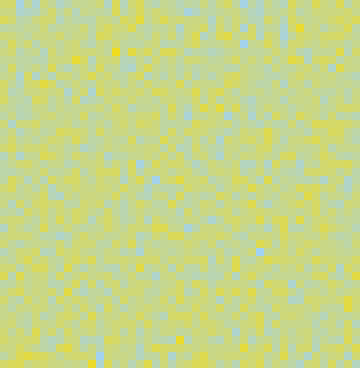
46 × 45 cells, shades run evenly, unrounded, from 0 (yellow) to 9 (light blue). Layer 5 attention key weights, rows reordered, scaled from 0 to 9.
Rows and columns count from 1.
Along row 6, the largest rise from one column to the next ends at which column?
31
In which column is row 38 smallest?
44
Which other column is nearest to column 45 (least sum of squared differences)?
1
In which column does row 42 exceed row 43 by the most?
23
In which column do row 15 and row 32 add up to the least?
38
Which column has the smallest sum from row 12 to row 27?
40
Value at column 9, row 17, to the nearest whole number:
3
